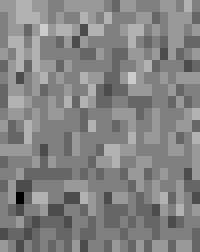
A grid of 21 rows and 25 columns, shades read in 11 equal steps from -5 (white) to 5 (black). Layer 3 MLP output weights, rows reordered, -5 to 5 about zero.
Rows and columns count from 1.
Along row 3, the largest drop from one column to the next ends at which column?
12
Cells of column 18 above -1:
11
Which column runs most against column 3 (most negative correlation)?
21
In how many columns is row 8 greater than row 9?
11
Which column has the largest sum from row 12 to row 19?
3
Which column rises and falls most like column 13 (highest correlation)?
6
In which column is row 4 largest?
10
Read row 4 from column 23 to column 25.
-1 1 1
